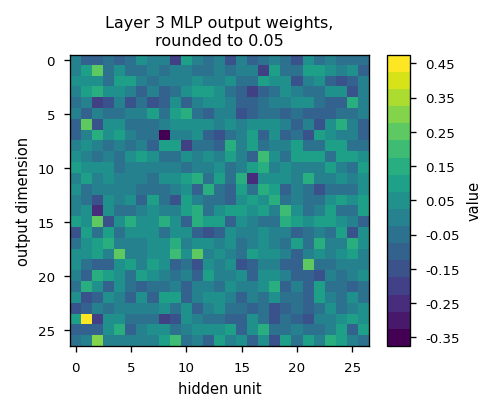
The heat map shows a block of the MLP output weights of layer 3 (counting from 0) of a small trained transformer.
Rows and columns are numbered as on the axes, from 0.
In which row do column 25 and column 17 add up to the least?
3
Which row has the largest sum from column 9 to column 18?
18
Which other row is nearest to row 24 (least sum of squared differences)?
6
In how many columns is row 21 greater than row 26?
8
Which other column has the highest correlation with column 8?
13
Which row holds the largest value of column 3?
17
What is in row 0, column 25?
-0.05
